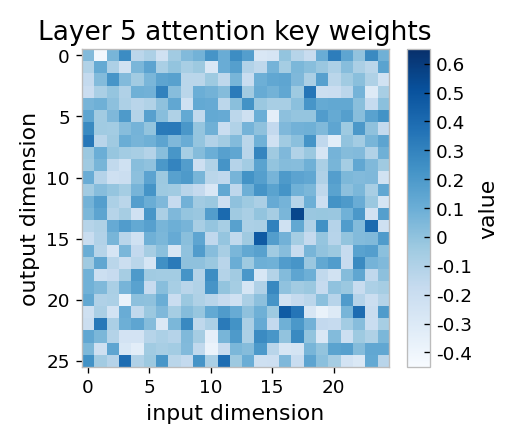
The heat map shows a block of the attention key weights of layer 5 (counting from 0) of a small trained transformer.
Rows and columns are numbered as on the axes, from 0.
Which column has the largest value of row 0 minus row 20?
3
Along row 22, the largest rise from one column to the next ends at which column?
1
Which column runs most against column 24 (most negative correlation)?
4
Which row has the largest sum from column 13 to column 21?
10
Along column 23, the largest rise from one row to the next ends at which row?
14
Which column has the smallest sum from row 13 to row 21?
2
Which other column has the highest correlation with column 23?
19
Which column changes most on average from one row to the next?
11
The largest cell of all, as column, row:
17, 13
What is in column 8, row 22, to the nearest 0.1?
0.3
